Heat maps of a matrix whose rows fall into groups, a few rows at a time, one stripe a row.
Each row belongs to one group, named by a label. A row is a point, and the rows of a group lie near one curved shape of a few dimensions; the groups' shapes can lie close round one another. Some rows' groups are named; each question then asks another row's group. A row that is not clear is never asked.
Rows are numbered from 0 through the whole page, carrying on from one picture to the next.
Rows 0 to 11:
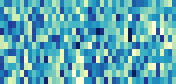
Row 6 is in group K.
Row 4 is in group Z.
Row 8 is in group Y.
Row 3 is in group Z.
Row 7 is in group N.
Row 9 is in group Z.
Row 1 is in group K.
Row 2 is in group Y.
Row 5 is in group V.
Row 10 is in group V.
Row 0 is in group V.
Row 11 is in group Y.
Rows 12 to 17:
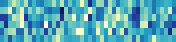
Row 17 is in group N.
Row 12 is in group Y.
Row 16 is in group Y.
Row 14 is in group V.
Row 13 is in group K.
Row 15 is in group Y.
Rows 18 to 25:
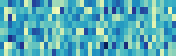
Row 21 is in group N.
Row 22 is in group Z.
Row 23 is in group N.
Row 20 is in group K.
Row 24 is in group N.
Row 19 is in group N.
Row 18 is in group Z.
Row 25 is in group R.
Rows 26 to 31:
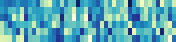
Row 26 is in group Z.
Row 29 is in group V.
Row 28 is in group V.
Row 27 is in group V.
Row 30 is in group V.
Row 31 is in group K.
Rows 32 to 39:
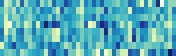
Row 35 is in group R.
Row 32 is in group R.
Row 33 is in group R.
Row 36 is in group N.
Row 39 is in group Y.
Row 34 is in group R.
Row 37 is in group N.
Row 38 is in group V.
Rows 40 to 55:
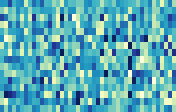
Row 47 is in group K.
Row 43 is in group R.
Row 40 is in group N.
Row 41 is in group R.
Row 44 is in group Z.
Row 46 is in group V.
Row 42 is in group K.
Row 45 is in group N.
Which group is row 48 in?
Z
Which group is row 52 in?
V
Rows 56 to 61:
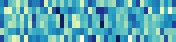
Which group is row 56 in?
Y
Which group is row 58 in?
K
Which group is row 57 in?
R
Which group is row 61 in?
Y
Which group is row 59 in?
K
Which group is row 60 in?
V
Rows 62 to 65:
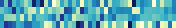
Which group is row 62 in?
N
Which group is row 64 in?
K
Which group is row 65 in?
Z
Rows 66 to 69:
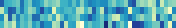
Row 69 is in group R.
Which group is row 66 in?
Z
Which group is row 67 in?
V
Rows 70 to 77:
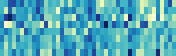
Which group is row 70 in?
Z
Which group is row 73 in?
N
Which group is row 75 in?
K
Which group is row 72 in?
Z
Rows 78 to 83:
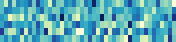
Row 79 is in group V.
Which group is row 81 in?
Z
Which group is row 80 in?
K
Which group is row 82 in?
Y
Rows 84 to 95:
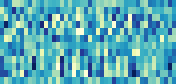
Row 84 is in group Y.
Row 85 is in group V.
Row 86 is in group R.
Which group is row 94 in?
V
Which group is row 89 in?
R
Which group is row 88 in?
Y
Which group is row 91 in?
N
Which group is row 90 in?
N
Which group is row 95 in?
N
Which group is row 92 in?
K
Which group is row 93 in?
K
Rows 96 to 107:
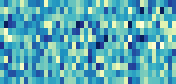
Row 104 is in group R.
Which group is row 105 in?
V
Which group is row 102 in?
Z
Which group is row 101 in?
R
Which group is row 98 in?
N
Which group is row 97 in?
R
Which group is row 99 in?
Z
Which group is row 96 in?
Y
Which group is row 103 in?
V
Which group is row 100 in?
K
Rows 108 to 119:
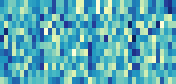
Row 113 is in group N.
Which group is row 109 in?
Y
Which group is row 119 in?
V
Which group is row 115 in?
V
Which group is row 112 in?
Y
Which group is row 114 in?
K
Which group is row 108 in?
Y
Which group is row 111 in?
R
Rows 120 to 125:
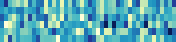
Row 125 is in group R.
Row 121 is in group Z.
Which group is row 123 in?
N
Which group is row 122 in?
Y
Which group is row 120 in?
Y
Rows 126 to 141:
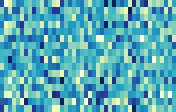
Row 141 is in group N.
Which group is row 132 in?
V
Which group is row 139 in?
R
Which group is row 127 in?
V
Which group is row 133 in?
V
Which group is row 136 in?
Y
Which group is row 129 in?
N
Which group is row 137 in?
K
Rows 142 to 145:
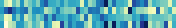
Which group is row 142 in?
R
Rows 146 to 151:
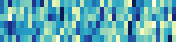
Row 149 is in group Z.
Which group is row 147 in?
K
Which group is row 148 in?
K
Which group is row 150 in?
Z
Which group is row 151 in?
K
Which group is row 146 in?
N
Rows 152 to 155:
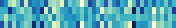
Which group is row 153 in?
N
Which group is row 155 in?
N
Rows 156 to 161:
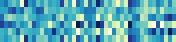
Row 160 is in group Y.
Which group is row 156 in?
V
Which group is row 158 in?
Y
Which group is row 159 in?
Z
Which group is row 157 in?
Z
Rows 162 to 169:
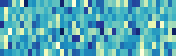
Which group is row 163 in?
R
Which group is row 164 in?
R
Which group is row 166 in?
K
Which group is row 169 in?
Z
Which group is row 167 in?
K
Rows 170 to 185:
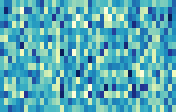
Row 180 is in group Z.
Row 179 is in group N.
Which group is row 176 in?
N
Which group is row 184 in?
N
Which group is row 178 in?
R
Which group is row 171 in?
Y
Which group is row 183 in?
V
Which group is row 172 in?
Y
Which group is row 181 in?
K
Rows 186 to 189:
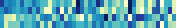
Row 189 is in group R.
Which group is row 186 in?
Z
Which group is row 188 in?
R
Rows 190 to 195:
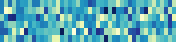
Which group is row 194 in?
V
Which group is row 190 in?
K
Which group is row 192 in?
Z
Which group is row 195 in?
N
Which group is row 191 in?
N
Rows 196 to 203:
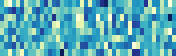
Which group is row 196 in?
R
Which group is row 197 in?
Z
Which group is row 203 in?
K
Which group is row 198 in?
Y
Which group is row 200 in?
V
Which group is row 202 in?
N
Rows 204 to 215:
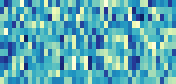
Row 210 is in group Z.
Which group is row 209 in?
V
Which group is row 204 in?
Y
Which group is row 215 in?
V
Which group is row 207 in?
N
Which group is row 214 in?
N
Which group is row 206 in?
R
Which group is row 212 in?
V
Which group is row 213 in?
V
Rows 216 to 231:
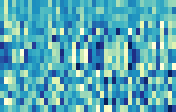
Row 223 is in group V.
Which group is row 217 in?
R
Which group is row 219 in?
R
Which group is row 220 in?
Y
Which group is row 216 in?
K
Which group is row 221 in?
R
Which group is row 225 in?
Z
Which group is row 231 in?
Y
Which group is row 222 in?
Z
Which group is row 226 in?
Y
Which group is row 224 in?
V
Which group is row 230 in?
N
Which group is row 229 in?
V
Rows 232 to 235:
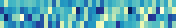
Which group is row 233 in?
Z
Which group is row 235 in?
Z
